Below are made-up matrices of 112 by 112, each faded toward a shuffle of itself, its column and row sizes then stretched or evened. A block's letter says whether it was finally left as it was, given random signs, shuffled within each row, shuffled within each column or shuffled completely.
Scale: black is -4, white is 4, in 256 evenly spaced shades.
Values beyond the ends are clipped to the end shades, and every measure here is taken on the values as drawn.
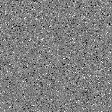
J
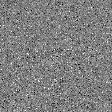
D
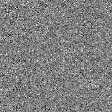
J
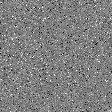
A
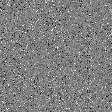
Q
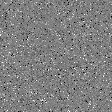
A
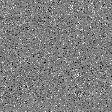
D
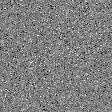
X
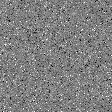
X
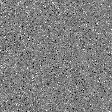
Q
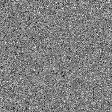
D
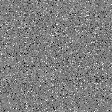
J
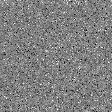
D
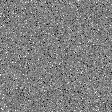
X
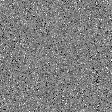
Q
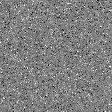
X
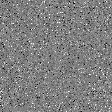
D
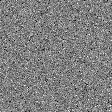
X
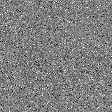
A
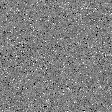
A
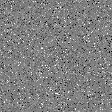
J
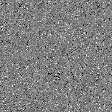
D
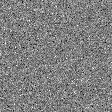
X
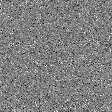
A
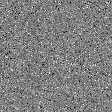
A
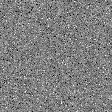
X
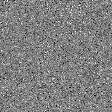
D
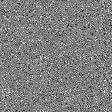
D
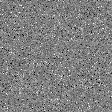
A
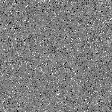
D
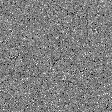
X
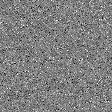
A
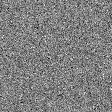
X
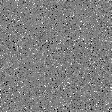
J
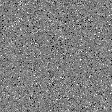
D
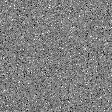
Q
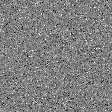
A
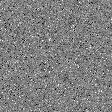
X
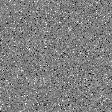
J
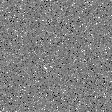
X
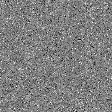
Q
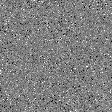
A
